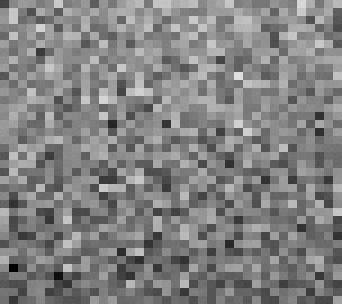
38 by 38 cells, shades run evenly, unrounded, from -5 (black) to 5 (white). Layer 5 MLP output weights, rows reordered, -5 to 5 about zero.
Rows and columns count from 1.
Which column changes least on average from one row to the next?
37
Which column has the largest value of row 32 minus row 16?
13
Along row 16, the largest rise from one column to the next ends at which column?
20
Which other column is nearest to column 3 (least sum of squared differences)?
35
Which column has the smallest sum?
7
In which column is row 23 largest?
16
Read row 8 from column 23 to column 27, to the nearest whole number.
1 0 -2 0 -1
